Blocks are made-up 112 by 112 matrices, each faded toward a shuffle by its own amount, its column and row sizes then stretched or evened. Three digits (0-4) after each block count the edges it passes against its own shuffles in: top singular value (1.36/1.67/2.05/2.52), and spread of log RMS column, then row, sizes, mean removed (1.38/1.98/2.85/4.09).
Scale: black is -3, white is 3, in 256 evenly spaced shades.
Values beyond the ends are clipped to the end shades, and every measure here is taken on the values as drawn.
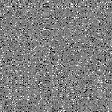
4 1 2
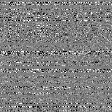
3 1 4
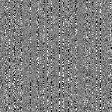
2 4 0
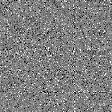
2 1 1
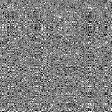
4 2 2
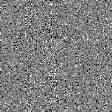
2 3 0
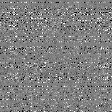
2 1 4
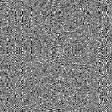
4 3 0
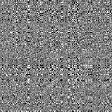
4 3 3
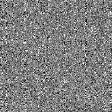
2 2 0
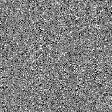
2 1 0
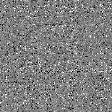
1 1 2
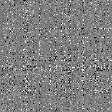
0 3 3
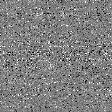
0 1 3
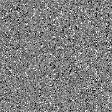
1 2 0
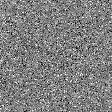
1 0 0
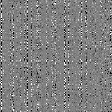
4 4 1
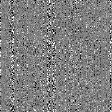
1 4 1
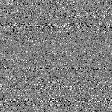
2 0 3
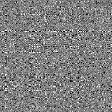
3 2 3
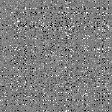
2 3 3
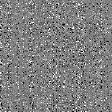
1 3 2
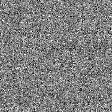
1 0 1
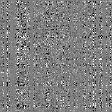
1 4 3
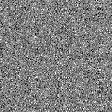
3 1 0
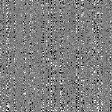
3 4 2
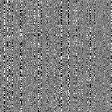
4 4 1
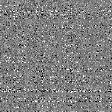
1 2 3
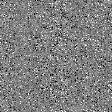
1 2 1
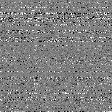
2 0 4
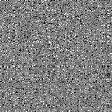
3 0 2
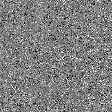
0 1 1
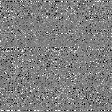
3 1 3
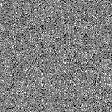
3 1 0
